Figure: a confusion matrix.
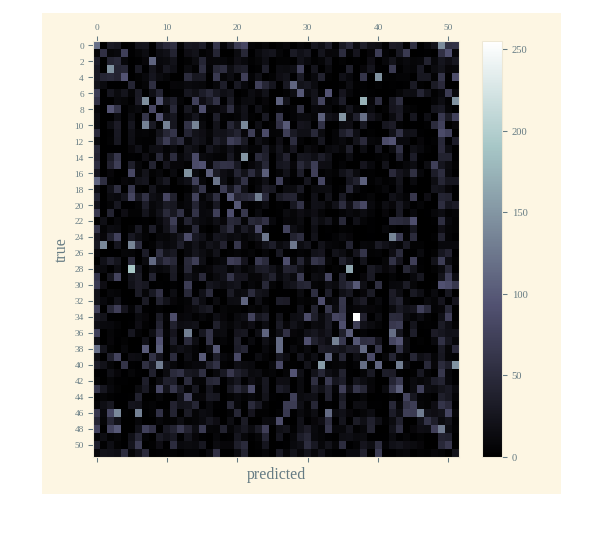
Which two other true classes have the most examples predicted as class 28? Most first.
25, 5
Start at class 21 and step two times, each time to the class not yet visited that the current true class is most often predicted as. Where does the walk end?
23
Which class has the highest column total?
49
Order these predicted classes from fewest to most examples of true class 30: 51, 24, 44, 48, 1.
48, 1, 44, 24, 51
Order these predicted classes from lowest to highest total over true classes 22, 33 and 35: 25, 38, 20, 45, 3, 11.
25, 38, 20, 3, 11, 45
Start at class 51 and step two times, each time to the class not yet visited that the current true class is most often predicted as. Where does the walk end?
32
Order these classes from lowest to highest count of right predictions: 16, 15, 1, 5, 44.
5, 1, 44, 15, 16
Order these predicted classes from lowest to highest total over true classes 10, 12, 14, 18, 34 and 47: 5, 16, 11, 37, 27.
16, 5, 27, 11, 37
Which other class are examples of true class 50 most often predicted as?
6
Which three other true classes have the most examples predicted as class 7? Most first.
10, 38, 48
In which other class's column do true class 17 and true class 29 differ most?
38
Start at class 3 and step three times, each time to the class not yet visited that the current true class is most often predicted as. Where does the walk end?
15
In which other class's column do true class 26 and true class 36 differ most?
13
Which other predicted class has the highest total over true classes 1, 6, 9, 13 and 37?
35
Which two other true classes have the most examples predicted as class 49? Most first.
0, 48
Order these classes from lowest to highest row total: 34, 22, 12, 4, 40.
22, 12, 4, 34, 40
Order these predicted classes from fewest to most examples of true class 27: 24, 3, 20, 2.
3, 2, 24, 20
